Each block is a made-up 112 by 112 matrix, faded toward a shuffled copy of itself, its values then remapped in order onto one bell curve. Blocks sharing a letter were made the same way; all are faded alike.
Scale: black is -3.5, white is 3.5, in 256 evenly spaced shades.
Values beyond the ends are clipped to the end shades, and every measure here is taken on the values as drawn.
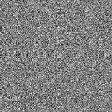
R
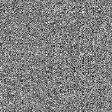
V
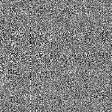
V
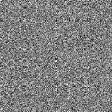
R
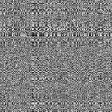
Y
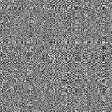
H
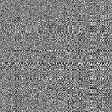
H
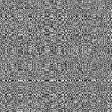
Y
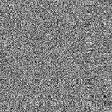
R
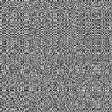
Y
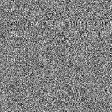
R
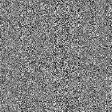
V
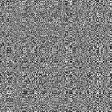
H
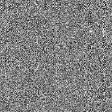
V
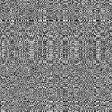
Y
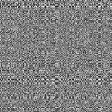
Y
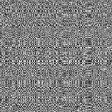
Y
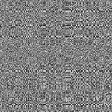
Y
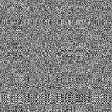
H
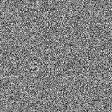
R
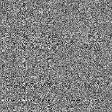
V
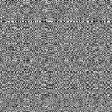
Y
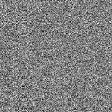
R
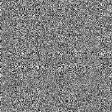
V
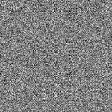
R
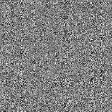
V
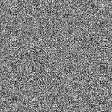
R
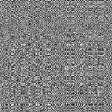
Y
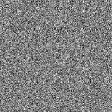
R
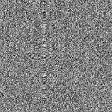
R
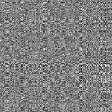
H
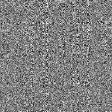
V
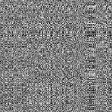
H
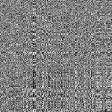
H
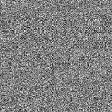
R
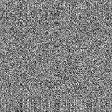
R
